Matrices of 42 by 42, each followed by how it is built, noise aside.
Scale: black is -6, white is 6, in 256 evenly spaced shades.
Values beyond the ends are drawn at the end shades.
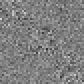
block diagonal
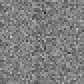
repeating rows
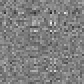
low rank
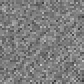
Hankel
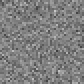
noise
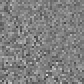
lower triangular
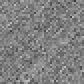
Hankel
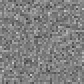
noise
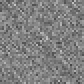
Toeplitz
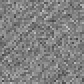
Hankel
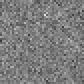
Toeplitz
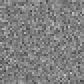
noise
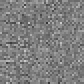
low rank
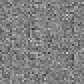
low rank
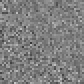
lower triangular
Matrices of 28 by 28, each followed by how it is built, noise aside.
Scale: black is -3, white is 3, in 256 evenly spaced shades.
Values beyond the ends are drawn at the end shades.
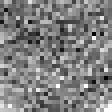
smooth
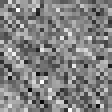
Toeplitz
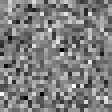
noise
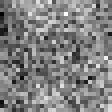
smooth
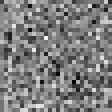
noise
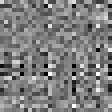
low rank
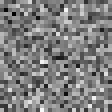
noise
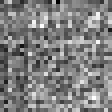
blocks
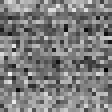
blocks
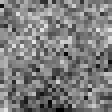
smooth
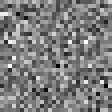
noise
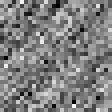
Hankel
